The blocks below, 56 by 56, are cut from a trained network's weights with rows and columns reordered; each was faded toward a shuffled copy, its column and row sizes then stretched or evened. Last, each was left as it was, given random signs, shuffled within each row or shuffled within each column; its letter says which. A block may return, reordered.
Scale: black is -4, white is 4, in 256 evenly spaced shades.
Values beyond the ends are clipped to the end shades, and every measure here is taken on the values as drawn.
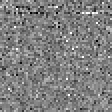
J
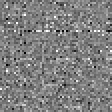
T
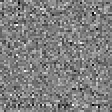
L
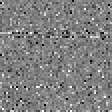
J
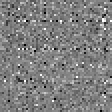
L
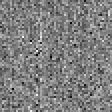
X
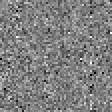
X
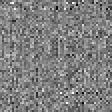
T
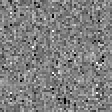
X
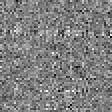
T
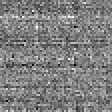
T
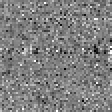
L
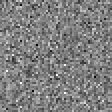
X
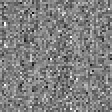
X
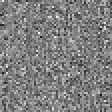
X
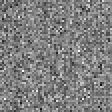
X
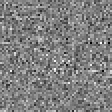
J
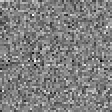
J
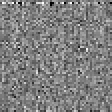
T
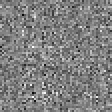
L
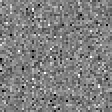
X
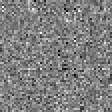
T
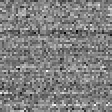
J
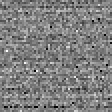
J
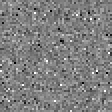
J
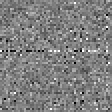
T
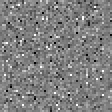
X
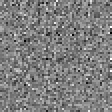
L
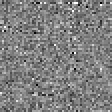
L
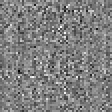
T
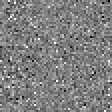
X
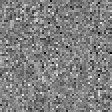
X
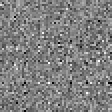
L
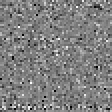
L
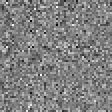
L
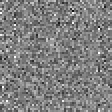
X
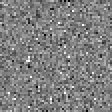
X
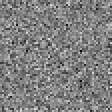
L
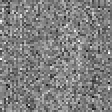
X
